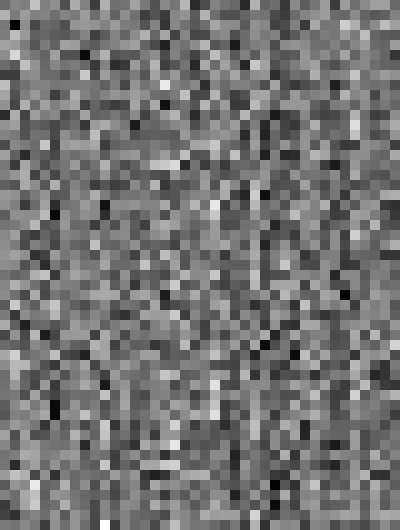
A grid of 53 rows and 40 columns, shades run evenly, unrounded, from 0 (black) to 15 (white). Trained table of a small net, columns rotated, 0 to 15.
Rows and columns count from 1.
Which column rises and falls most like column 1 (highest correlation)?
28
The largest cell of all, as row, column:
53, 11
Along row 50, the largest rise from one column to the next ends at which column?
29
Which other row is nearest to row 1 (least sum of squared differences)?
10
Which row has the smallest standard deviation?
18
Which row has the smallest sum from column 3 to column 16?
13
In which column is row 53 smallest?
27
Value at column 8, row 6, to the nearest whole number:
5
